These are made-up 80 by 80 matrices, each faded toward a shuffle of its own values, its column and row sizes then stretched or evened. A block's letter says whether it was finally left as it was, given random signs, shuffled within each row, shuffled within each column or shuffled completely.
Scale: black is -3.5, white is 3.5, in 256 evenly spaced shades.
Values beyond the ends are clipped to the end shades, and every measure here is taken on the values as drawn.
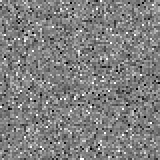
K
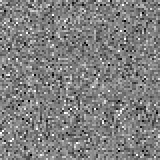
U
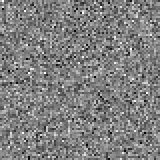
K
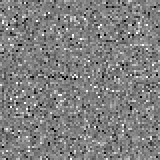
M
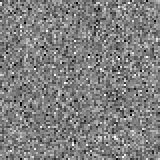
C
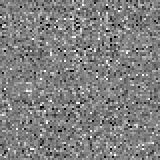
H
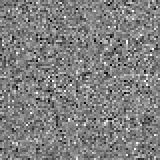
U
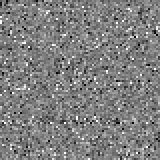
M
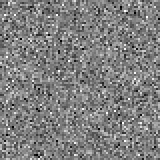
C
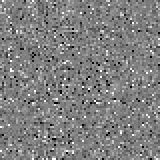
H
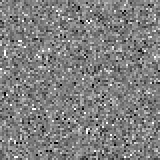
M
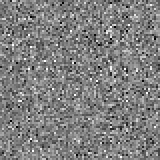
H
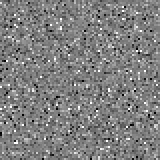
M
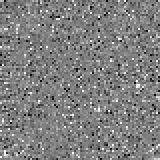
H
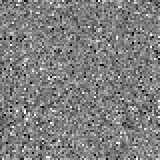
U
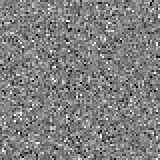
C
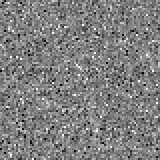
K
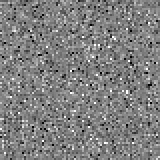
C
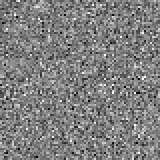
H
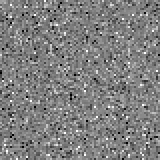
C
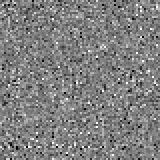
U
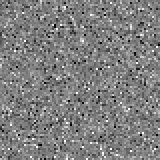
K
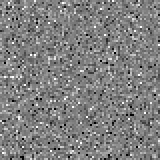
C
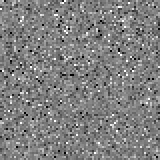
K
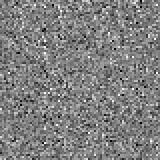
U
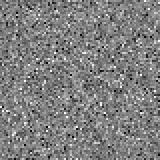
K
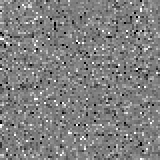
H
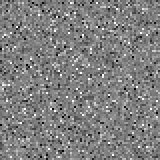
K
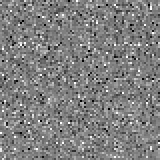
H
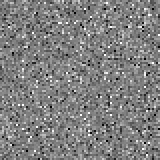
U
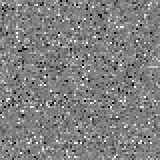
M
